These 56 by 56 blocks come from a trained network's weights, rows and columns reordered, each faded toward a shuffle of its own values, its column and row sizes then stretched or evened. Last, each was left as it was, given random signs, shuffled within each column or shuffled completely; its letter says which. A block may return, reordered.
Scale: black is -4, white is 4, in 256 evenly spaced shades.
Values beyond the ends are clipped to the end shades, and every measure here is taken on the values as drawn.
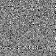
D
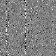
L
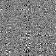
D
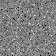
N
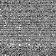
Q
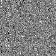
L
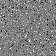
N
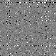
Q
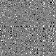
Q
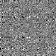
Q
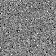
N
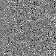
L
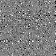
D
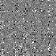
Q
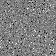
N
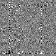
Q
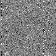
L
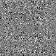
D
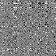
Q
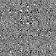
Q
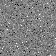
N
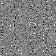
L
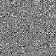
Q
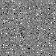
D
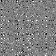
Q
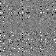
Q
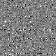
D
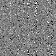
L
